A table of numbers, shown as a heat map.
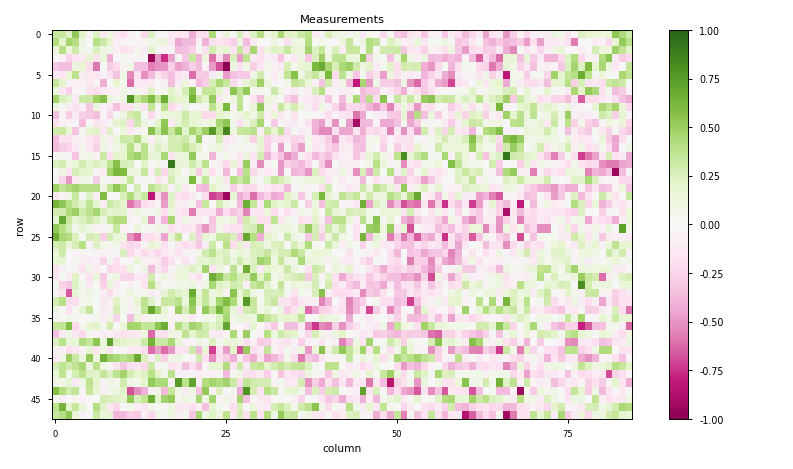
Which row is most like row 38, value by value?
42
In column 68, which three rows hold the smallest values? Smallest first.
44, 21, 25
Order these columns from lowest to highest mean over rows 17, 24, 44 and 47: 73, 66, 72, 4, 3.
66, 72, 73, 4, 3
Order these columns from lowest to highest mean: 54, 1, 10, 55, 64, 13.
55, 54, 64, 13, 10, 1
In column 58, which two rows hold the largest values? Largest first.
16, 45
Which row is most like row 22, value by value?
1
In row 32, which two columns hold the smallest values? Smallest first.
2, 45
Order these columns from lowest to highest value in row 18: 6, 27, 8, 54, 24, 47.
54, 6, 47, 8, 24, 27
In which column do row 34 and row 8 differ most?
46
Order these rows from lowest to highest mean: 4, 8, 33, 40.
4, 40, 33, 8
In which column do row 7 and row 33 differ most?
39
